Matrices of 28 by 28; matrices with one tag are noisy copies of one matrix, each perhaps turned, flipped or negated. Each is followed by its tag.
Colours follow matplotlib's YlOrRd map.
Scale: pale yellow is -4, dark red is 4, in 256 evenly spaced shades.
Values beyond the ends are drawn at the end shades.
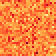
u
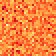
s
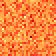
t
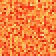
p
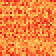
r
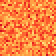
s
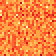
p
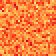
p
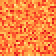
s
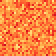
t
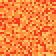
t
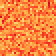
p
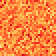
t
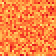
t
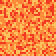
s
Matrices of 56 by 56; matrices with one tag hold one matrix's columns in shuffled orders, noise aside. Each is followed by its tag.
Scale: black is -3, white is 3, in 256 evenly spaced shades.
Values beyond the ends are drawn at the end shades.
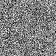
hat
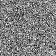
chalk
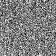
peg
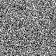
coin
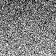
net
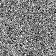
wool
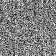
peg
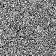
coin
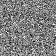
chalk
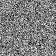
chalk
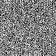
peg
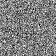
wool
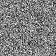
chalk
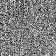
peg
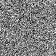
hat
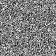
chalk
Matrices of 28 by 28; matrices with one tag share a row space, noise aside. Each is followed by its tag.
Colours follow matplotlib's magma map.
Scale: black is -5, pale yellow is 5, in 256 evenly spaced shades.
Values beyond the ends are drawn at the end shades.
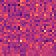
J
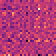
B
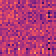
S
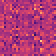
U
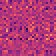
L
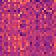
J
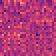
J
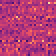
S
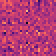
B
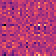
B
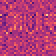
L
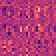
B
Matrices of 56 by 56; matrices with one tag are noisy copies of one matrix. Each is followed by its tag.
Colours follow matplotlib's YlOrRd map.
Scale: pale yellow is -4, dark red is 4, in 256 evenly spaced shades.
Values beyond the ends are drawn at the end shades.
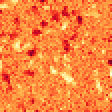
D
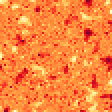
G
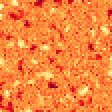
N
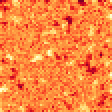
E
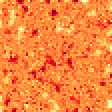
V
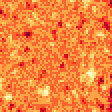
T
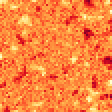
G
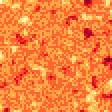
G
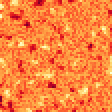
N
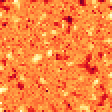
E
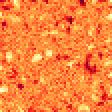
E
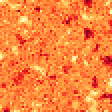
G
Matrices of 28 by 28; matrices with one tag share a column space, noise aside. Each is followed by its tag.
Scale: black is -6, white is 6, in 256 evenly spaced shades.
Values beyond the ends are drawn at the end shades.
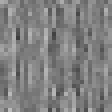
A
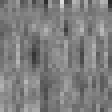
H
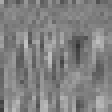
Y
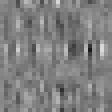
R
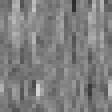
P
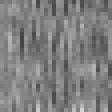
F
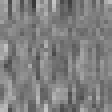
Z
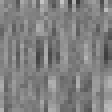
H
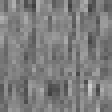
P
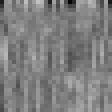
H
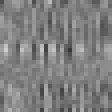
R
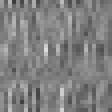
R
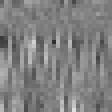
Y
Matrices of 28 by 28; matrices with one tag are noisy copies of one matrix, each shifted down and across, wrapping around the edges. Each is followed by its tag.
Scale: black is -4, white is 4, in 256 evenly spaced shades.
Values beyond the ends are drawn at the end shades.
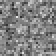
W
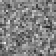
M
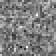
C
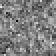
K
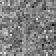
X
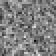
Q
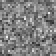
M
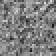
C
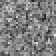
M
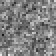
X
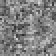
X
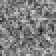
K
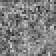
X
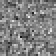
M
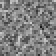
Q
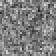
W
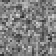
C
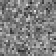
M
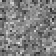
X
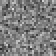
M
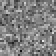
M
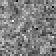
X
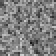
Q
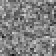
M
